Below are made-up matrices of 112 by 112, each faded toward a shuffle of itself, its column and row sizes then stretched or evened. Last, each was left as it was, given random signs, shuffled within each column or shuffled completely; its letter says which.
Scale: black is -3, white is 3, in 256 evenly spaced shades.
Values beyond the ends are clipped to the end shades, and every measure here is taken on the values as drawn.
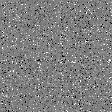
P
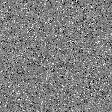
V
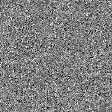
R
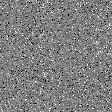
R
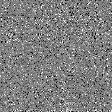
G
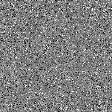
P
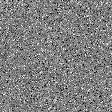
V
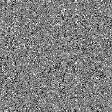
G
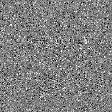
G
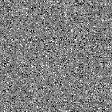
G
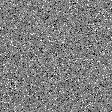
V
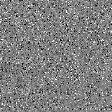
G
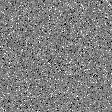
V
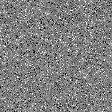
R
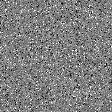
R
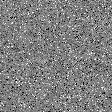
V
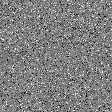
V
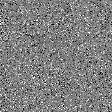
P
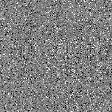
G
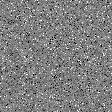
V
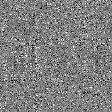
G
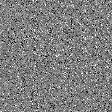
P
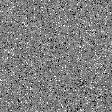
R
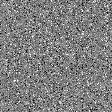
R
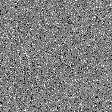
V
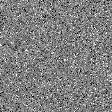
R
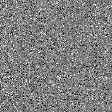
G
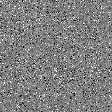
G
